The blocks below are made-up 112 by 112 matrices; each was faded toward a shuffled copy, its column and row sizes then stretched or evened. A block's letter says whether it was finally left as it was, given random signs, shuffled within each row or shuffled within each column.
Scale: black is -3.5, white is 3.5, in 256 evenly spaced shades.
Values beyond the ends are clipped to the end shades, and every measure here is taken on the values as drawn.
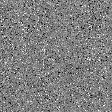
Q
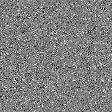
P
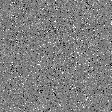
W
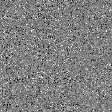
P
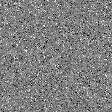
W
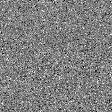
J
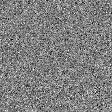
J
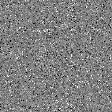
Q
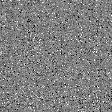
Q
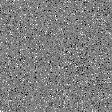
P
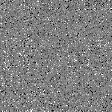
P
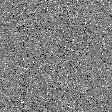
W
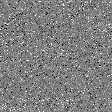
J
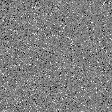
W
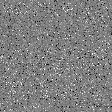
J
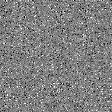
P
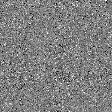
Q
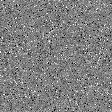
J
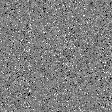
W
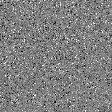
P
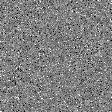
W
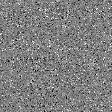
Q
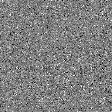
Q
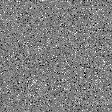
Q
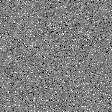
J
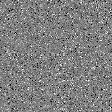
P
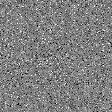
P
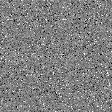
J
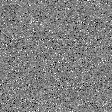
J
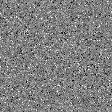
J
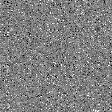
P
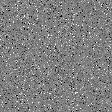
W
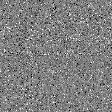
Q
